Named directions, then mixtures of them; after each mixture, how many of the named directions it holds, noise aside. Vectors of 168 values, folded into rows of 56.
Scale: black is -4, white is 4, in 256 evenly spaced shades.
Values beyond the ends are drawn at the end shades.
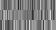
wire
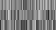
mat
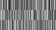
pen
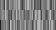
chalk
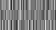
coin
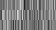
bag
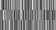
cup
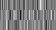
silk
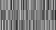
one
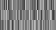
four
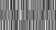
one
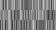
three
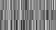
three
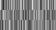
one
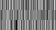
three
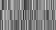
four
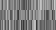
three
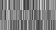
four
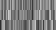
two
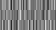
one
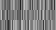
three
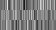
four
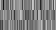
three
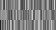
two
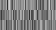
two
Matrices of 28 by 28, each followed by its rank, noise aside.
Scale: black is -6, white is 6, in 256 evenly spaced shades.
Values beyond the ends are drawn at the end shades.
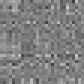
four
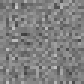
six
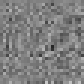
four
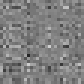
three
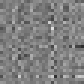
four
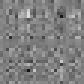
three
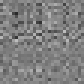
three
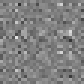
four
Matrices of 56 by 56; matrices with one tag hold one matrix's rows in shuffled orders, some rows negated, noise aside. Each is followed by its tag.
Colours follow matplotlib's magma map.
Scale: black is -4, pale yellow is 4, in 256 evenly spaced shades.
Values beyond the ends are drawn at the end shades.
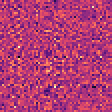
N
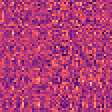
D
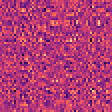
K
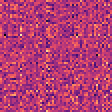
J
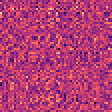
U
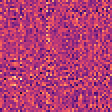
J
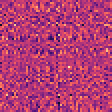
U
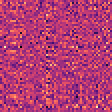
J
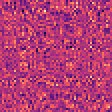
K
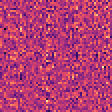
J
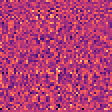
U
